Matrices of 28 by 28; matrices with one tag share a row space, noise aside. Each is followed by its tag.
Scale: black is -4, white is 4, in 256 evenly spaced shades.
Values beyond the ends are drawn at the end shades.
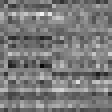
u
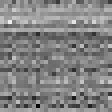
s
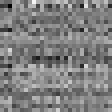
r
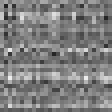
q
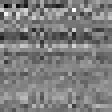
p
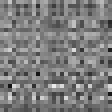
s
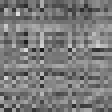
p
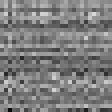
q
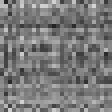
q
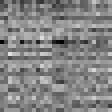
u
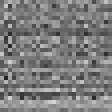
q
